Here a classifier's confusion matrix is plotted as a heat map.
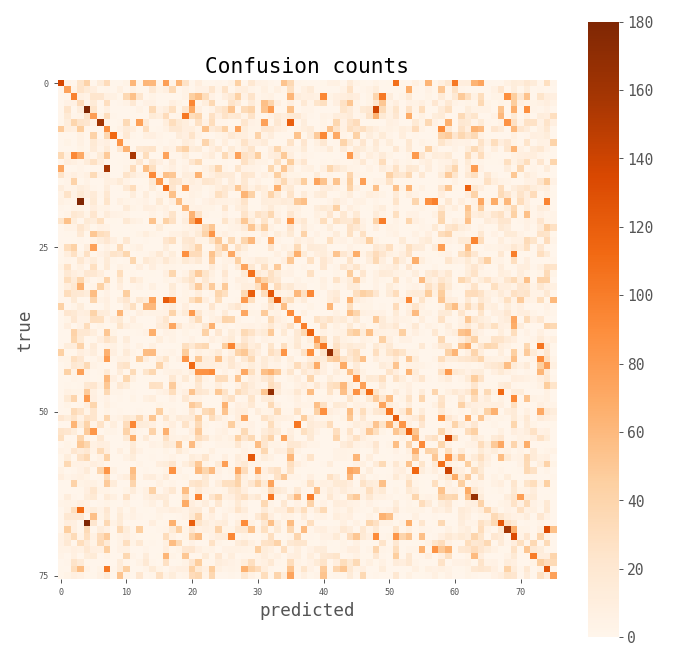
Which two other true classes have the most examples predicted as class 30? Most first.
59, 55
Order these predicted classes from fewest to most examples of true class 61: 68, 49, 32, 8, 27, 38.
68, 8, 38, 27, 49, 32
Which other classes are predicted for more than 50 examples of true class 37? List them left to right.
17, 23, 69
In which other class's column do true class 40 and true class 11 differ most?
73
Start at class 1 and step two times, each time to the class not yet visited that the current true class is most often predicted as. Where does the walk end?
5
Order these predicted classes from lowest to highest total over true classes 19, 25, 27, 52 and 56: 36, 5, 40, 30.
30, 40, 5, 36
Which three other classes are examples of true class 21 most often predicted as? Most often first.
49, 35, 20
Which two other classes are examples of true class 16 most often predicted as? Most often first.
62, 19
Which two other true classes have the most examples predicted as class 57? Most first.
18, 71
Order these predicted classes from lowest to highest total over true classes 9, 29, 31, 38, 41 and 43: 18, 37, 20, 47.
18, 47, 37, 20
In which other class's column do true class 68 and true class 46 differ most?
74
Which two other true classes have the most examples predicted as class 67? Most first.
47, 55
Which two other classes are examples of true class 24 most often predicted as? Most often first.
63, 32
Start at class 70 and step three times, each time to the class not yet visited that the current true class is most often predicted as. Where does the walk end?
33
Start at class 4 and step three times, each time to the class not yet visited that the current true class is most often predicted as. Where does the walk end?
26
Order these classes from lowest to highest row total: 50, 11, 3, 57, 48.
48, 3, 57, 50, 11
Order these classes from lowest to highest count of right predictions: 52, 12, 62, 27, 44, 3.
12, 3, 27, 44, 62, 52
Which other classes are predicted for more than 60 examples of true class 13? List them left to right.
0, 7, 63
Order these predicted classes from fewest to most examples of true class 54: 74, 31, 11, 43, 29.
43, 74, 31, 29, 11
